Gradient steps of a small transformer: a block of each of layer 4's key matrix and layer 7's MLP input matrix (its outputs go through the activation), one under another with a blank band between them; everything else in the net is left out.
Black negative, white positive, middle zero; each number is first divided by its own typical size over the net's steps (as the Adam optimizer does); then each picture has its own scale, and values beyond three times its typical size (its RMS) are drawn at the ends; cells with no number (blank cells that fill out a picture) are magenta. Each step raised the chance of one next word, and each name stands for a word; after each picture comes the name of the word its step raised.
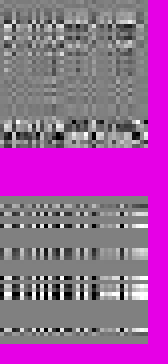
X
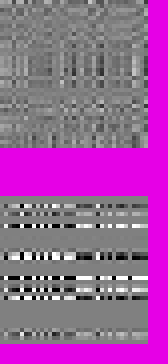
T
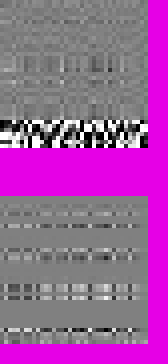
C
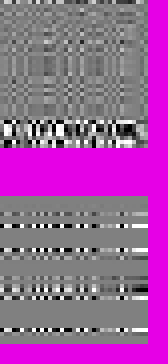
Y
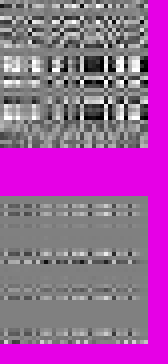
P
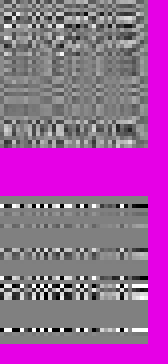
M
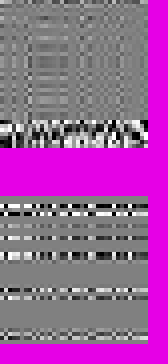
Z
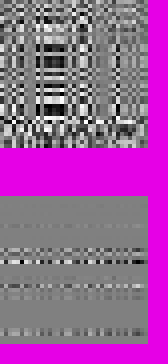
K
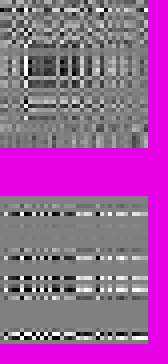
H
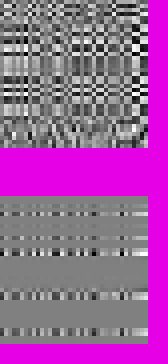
P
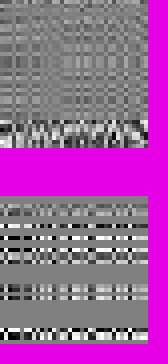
C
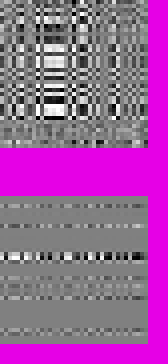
T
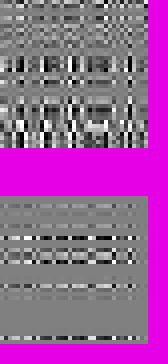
K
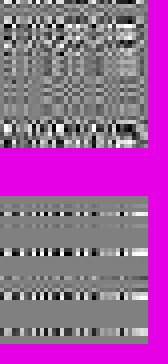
P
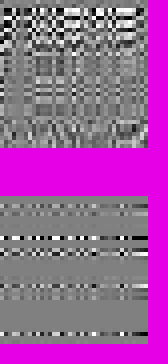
K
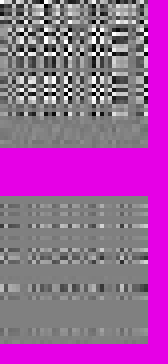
Y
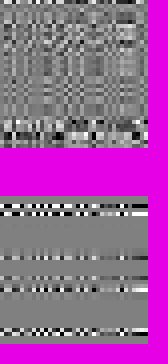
Z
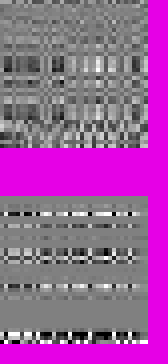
H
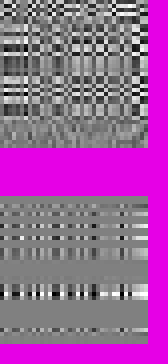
X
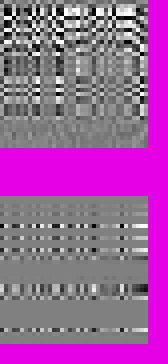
Y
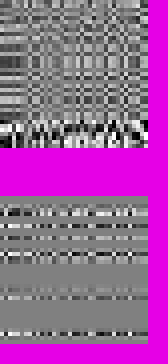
H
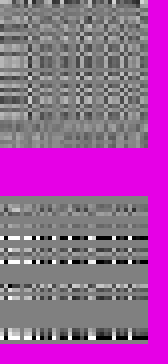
K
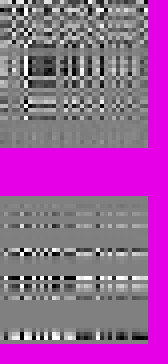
K
